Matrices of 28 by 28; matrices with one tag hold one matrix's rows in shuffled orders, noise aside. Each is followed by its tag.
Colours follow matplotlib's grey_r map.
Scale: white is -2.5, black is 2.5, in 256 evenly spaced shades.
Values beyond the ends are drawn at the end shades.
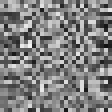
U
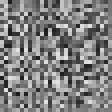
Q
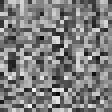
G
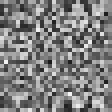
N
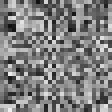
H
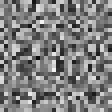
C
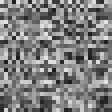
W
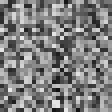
G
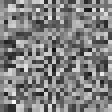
H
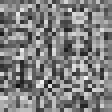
N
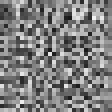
N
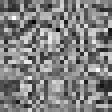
U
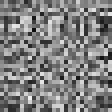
U
